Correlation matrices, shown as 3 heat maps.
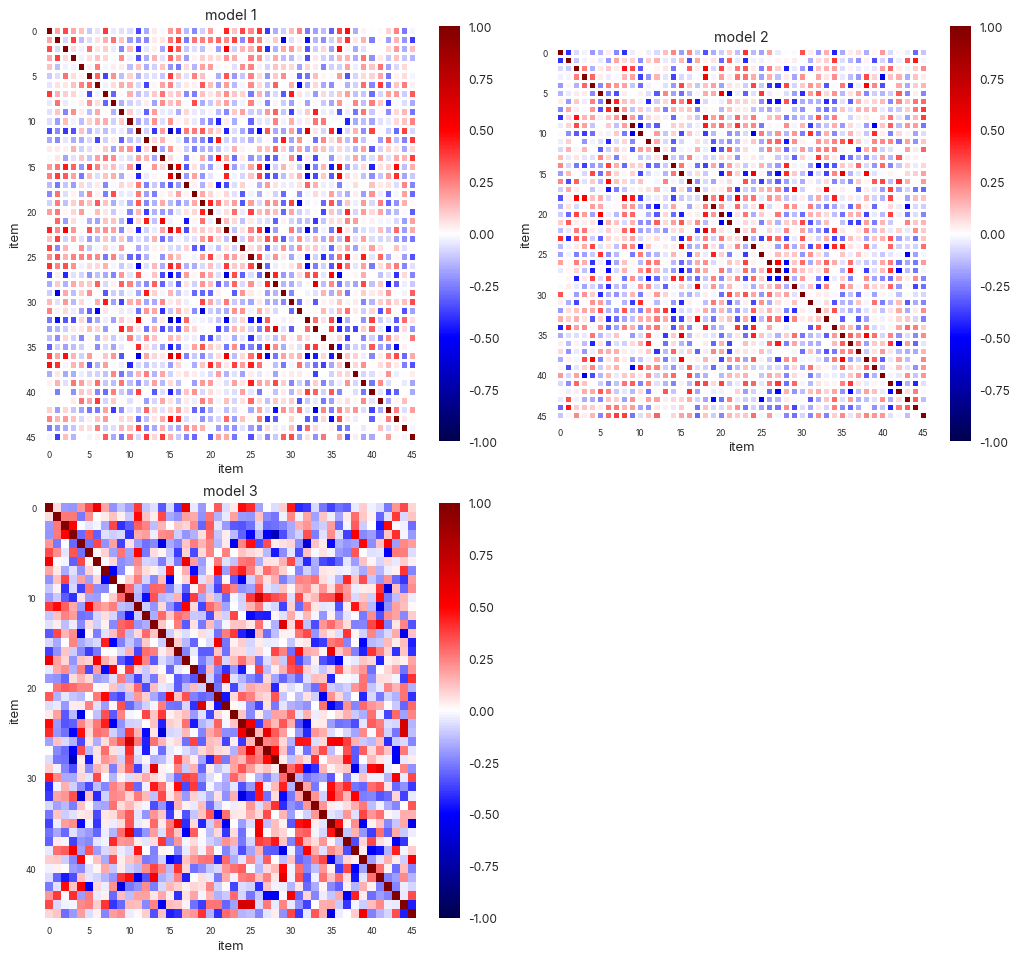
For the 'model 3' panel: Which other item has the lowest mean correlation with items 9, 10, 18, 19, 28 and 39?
3
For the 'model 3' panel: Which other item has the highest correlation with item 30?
43
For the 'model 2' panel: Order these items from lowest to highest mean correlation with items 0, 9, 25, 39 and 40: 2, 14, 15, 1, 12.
1, 12, 15, 2, 14
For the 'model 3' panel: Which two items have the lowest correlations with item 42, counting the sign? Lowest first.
9, 5
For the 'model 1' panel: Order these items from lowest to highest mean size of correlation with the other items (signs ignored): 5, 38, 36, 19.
38, 5, 19, 36
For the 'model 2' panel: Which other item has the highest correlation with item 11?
36
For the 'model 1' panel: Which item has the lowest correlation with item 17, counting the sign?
21
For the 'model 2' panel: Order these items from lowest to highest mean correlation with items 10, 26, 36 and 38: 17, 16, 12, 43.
16, 43, 17, 12
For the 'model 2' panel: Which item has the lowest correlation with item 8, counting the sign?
0
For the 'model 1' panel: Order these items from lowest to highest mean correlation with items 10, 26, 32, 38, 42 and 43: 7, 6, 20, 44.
20, 6, 44, 7
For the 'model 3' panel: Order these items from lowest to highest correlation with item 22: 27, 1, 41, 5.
1, 27, 41, 5
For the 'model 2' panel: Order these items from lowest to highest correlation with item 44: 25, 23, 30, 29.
29, 23, 25, 30
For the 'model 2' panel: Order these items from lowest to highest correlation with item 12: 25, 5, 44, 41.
5, 25, 41, 44
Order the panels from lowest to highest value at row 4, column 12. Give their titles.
model 3, model 1, model 2
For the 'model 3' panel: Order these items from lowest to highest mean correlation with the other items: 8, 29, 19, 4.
19, 4, 8, 29
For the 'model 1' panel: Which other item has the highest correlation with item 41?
6
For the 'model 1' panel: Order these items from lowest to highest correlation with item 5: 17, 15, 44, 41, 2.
17, 44, 41, 2, 15
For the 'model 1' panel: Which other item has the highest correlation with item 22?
15
